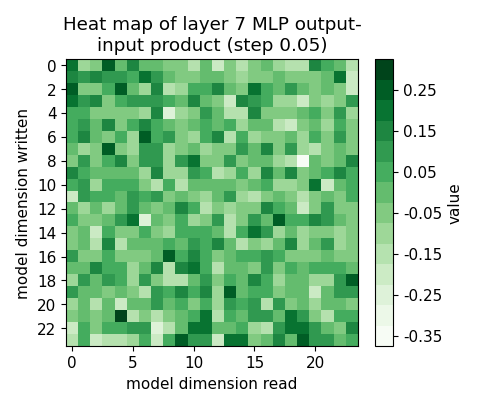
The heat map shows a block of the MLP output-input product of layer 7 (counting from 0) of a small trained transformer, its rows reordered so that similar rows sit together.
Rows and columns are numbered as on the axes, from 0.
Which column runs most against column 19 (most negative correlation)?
7
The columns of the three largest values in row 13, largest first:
17, 5, 20
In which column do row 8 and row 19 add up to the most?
13
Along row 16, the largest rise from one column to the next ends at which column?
8
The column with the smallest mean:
19
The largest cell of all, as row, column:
21, 4
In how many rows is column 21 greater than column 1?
9
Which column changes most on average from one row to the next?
6
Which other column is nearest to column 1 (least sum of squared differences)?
22
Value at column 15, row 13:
0.1
